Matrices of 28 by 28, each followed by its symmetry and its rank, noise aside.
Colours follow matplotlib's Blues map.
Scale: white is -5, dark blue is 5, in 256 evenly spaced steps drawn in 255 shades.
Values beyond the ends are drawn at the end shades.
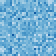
symmetric, rank four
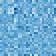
no symmetry, rank four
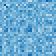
symmetric, rank five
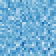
symmetric, rank five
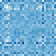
symmetric, rank three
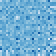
symmetric, rank four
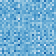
no symmetry, rank three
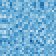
no symmetry, rank five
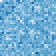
symmetric, rank five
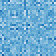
antisymmetric, rank four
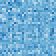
antisymmetric, rank four
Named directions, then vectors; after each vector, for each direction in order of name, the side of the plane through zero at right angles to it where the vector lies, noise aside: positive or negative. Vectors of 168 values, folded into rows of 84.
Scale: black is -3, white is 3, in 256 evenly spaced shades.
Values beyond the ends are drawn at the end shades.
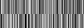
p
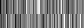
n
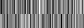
positive, negative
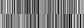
negative, negative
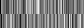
positive, positive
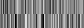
positive, negative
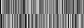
positive, positive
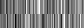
positive, negative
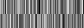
negative, positive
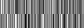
negative, positive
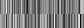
negative, positive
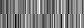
positive, negative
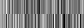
negative, positive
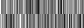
negative, negative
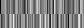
positive, positive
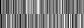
positive, positive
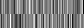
positive, positive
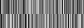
positive, positive
